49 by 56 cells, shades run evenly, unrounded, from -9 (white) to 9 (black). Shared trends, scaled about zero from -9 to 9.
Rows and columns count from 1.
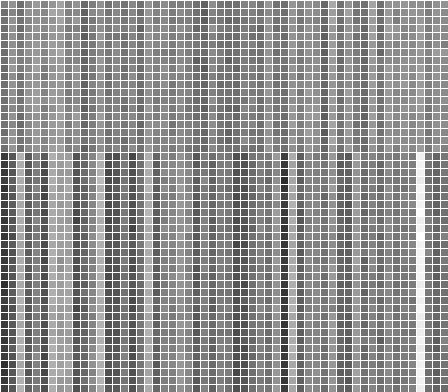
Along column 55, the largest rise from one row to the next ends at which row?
20
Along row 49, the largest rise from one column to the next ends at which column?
54
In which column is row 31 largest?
36
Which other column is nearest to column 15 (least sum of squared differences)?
17
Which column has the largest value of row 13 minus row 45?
53
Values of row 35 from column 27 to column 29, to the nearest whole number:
2 0 1
